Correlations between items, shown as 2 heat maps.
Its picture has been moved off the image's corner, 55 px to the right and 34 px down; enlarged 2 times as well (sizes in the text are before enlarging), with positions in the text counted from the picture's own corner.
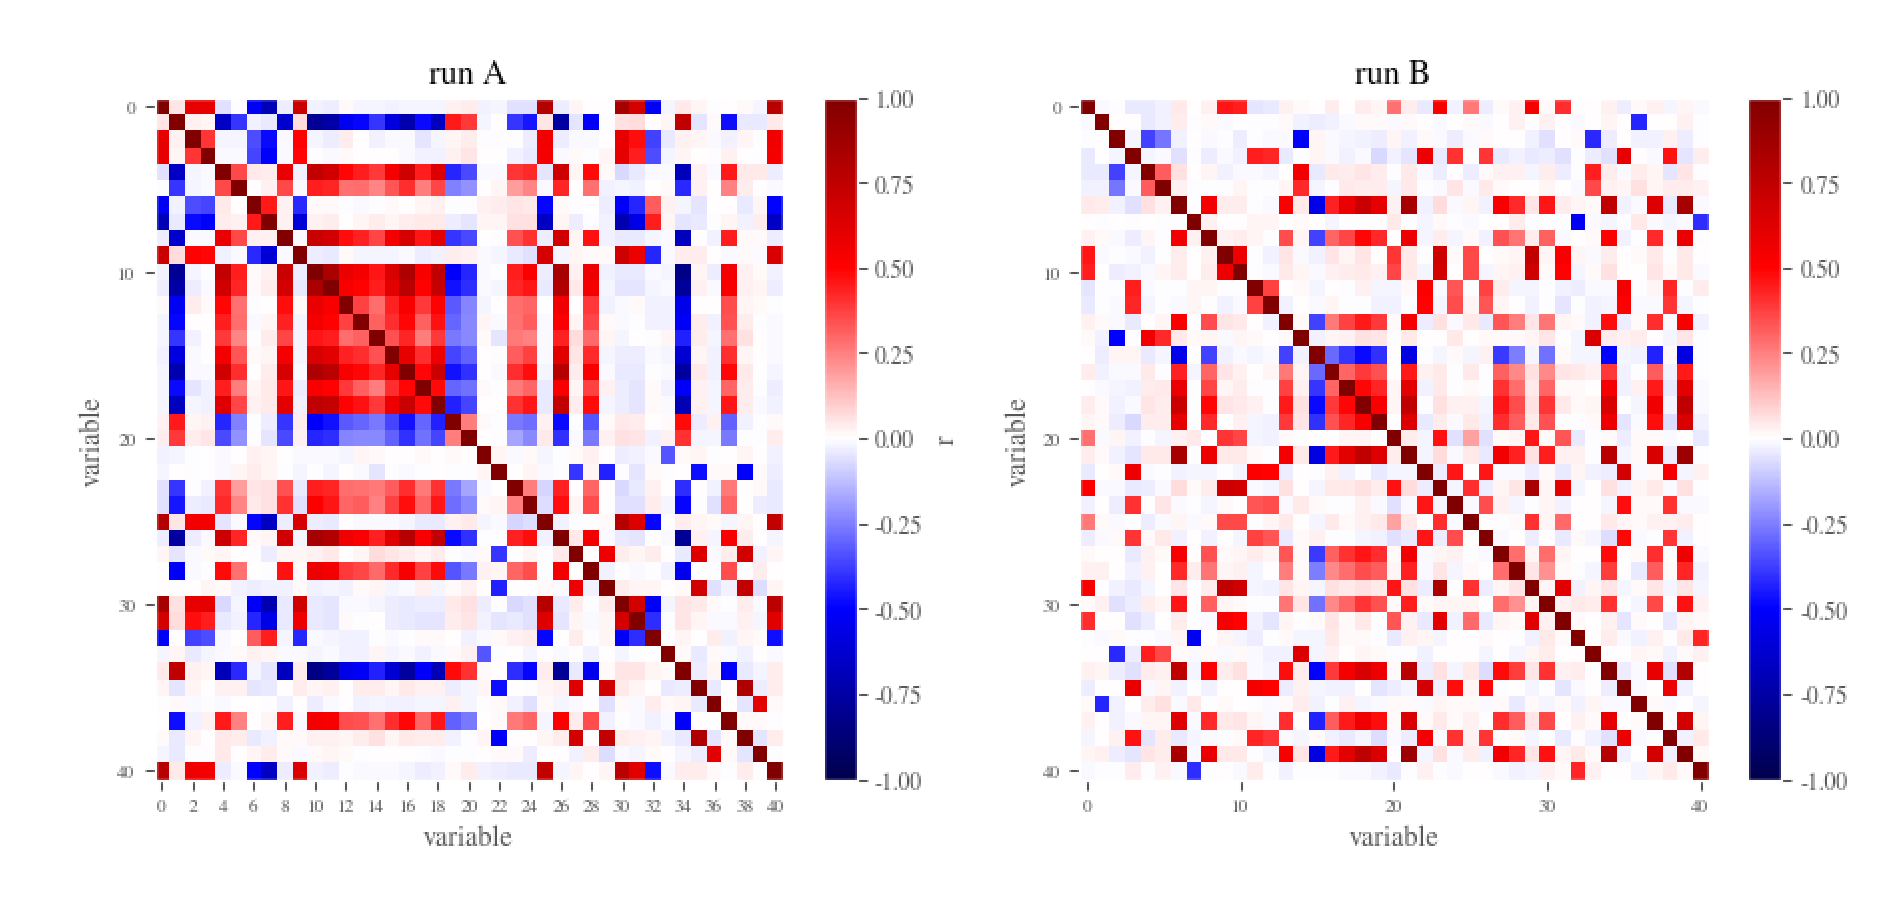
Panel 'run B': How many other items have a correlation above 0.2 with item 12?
7
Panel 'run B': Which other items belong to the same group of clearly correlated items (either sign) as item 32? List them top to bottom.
7, 40
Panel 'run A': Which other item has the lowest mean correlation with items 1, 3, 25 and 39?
7
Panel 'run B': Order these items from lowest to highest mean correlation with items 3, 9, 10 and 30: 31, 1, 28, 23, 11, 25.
1, 28, 11, 25, 31, 23
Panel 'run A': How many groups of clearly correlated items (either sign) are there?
5
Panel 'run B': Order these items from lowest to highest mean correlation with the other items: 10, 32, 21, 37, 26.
32, 26, 10, 37, 21
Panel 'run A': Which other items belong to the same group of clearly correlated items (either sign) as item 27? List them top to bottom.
22, 29, 35, 38
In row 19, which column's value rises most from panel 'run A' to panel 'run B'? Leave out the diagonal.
18
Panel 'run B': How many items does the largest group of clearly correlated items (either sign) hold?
15
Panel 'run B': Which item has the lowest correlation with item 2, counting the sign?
14
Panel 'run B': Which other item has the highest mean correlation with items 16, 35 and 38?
22
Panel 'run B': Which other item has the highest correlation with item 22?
35
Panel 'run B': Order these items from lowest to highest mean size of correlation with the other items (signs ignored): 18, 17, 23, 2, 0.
2, 0, 23, 17, 18
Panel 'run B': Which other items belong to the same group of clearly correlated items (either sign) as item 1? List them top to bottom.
36
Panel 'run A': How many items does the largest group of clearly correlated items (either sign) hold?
21
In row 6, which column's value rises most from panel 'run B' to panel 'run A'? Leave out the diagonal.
15
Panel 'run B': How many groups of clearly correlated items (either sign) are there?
6
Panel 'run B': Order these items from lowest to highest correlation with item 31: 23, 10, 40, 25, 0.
40, 25, 0, 10, 23
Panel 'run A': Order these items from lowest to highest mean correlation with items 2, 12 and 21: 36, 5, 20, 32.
32, 20, 36, 5
